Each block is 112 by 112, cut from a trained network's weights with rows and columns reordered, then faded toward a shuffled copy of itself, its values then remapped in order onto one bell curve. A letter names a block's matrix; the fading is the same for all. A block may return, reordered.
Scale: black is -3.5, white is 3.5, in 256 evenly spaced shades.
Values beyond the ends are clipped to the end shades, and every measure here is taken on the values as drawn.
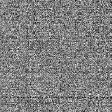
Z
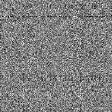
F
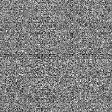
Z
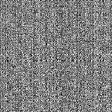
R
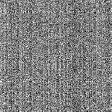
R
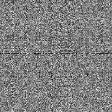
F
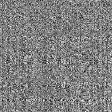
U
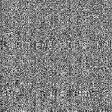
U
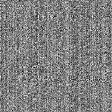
R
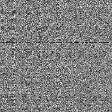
F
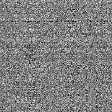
Z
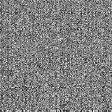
U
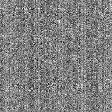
R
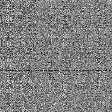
F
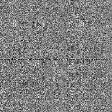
F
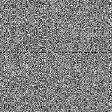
F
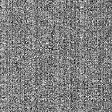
R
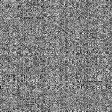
U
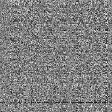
F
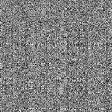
U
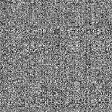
U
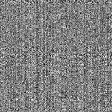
R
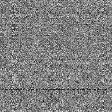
F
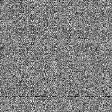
F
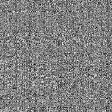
U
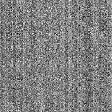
R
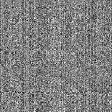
R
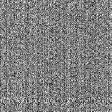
R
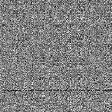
F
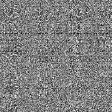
Z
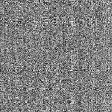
U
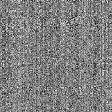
R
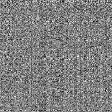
U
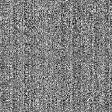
R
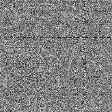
F
